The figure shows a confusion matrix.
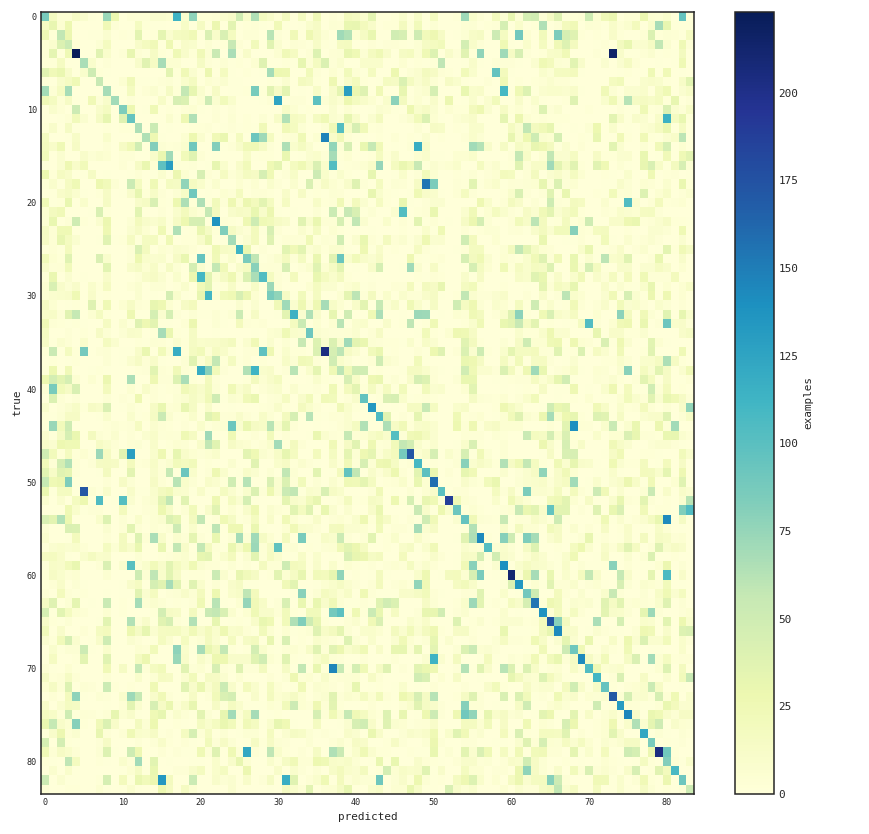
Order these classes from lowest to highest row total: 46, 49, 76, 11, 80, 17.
17, 80, 46, 11, 76, 49
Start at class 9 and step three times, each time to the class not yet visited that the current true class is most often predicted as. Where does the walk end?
46
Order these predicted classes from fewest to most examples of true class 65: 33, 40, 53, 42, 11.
40, 42, 53, 11, 33
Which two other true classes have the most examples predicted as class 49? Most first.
18, 32
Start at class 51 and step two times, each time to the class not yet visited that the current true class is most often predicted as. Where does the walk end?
15
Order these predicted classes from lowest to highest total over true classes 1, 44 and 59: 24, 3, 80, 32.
32, 80, 3, 24
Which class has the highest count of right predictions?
4
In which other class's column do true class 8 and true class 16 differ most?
39
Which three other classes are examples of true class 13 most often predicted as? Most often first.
36, 27, 28
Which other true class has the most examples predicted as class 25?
56
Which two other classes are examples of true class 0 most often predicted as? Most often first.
17, 82
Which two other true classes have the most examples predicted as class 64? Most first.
49, 1
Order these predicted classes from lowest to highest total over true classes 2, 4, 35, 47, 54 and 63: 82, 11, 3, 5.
5, 82, 3, 11
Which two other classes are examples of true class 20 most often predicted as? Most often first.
75, 18
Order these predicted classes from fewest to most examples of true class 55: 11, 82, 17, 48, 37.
82, 37, 11, 17, 48
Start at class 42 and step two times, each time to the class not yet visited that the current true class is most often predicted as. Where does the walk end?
66
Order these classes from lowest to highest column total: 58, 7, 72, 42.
58, 7, 72, 42
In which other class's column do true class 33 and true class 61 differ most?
70
